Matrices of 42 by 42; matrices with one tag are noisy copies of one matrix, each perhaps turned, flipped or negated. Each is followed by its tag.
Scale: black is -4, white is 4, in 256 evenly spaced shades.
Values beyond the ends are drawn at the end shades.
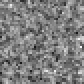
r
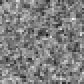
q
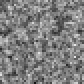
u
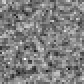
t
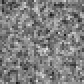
q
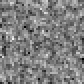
r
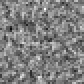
u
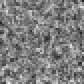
r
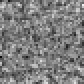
r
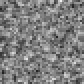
r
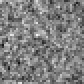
q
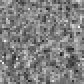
t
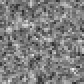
u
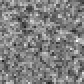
u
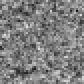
t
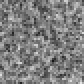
q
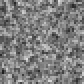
r
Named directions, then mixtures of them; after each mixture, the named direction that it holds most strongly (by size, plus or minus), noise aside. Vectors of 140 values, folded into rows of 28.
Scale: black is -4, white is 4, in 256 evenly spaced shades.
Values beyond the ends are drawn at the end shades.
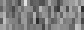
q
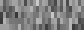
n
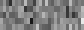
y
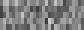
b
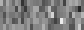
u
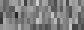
n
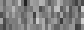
q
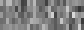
u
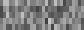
b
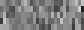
q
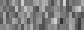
u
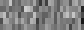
y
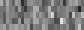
u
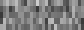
b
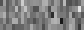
u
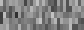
n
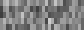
b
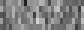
q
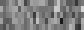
q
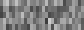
b
